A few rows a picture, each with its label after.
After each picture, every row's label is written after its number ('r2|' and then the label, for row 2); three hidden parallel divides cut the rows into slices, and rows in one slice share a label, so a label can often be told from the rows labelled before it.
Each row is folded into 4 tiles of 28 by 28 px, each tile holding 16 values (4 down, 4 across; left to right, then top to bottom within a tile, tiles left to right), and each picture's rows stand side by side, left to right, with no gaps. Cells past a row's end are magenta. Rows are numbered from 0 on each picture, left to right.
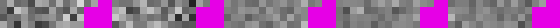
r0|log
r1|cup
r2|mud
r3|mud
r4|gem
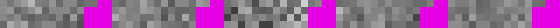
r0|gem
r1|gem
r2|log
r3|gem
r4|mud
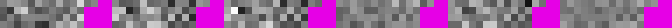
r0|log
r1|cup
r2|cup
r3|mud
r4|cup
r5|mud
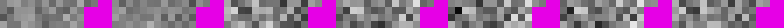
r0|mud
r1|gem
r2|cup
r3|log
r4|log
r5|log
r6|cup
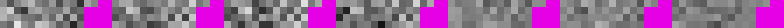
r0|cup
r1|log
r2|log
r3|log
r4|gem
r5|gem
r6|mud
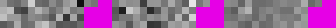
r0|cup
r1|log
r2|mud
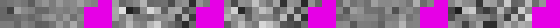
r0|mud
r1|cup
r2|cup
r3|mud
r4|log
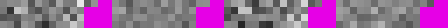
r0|log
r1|gem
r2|log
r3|gem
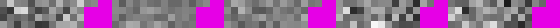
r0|log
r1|gem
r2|mud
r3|cup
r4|cup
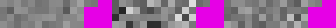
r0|mud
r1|log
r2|mud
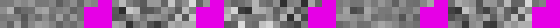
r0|gem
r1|log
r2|cup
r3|gem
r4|log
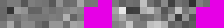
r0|mud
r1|cup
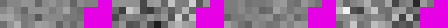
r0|gem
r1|log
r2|mud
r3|cup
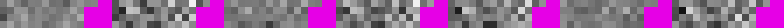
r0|mud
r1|log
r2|mud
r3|log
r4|log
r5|gem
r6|log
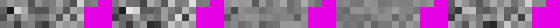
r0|log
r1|log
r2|mud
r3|mud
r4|log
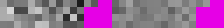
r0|cup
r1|mud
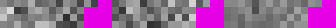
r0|cup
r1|log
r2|mud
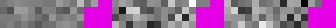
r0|mud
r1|log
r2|cup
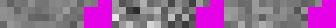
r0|gem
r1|cup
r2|gem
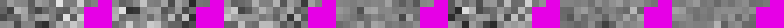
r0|log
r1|cup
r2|cup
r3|gem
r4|log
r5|mud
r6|gem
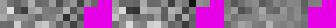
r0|cup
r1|cup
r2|gem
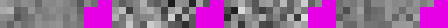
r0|gem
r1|cup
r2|log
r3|mud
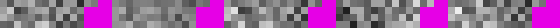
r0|cup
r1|gem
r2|cup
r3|log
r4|cup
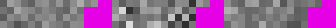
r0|mud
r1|cup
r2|gem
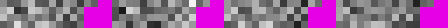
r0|cup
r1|log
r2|cup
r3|cup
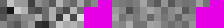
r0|log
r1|gem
